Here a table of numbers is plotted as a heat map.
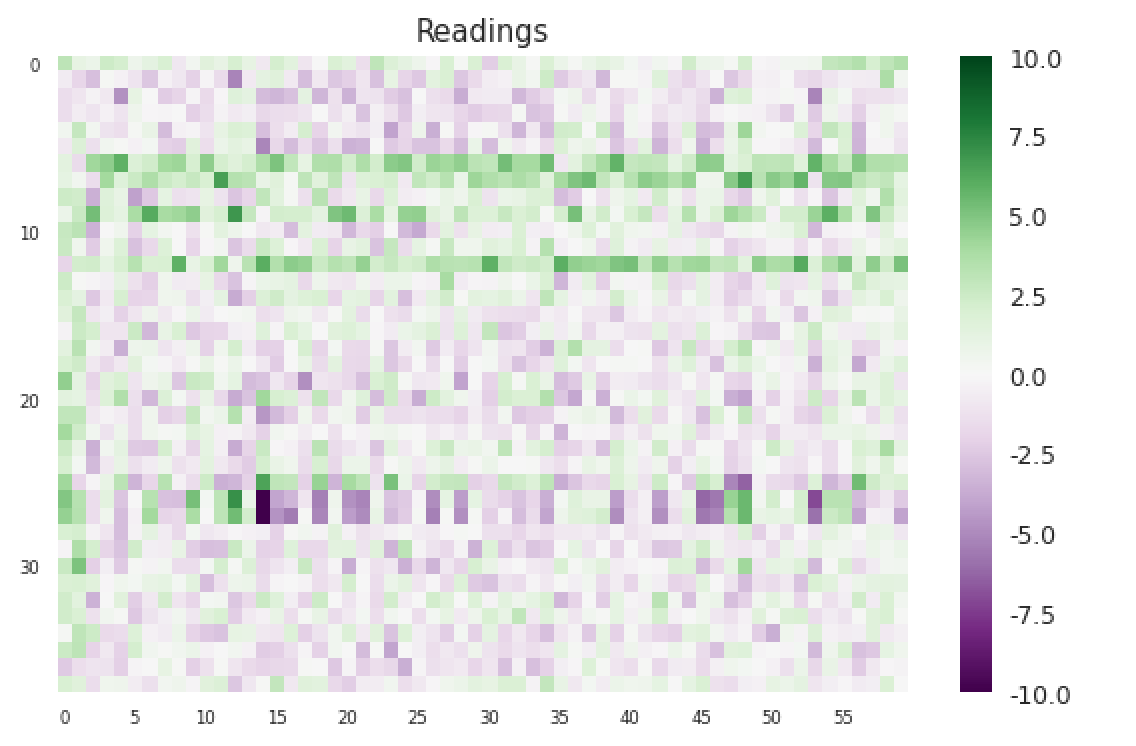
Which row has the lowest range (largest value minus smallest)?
3
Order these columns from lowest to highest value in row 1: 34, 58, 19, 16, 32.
19, 16, 32, 34, 58
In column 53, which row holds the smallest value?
26
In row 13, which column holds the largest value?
27
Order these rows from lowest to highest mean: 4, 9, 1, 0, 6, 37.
1, 4, 37, 0, 9, 6
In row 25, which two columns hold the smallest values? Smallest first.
48, 47
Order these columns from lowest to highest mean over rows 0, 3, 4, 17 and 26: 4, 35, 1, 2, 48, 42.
42, 4, 2, 35, 1, 48
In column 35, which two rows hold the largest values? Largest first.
12, 7
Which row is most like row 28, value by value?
15
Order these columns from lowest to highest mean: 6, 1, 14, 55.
14, 6, 55, 1
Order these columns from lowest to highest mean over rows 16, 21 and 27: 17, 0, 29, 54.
29, 17, 54, 0
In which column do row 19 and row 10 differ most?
17
